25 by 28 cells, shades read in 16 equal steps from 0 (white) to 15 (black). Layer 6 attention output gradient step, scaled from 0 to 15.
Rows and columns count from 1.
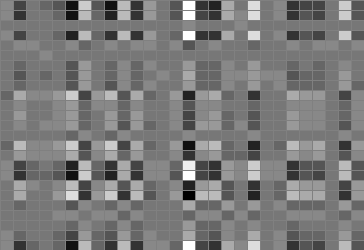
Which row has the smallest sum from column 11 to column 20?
25
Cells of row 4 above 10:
8
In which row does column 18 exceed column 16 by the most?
20
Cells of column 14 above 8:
6
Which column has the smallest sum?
15
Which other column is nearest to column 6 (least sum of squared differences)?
9
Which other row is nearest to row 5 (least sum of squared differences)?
11
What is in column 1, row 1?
7
